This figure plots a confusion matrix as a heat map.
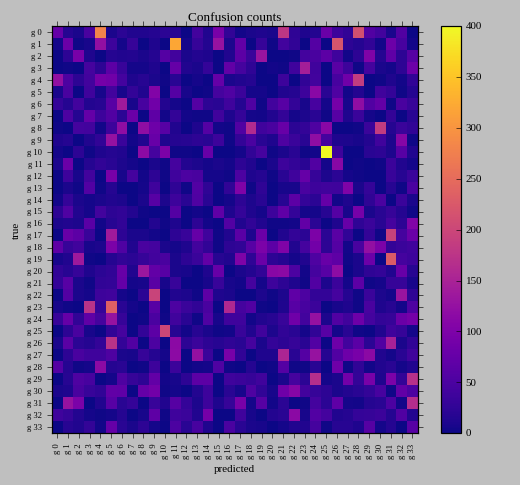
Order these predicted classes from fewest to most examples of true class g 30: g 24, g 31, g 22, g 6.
g 31, g 24, g 6, g 22
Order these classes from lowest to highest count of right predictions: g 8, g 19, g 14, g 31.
g 14, g 31, g 19, g 8
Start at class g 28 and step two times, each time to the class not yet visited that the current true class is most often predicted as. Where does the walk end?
g 0
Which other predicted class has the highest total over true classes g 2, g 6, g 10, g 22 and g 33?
g 25
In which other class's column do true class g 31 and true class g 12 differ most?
g 33
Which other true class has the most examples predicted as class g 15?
g 1
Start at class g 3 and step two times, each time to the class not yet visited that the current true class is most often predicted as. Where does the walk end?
g 5
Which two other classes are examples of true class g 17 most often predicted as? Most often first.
g 31, g 5
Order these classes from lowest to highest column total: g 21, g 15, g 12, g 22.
g 12, g 15, g 22, g 21
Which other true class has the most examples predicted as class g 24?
g 29
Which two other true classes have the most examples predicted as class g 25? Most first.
g 10, g 8
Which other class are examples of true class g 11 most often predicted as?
g 26
